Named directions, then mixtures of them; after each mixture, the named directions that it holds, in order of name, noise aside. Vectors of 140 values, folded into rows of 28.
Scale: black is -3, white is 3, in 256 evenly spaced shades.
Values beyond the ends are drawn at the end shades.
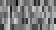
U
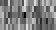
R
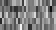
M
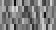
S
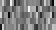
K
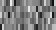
K.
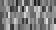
R, S, U.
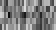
K, R.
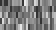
M, R.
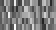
S.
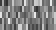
M, R, S.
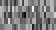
R, S, U.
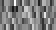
S.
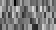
K, S, U.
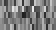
R, S.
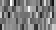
K.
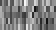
R.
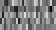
M.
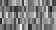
M.
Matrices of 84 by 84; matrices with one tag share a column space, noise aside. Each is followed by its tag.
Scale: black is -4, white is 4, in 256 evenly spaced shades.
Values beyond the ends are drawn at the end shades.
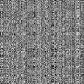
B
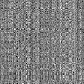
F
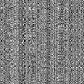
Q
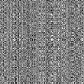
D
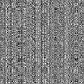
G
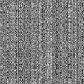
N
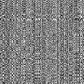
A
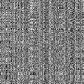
F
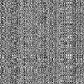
G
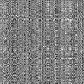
A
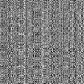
B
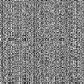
D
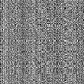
Q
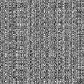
N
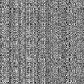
G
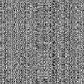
N
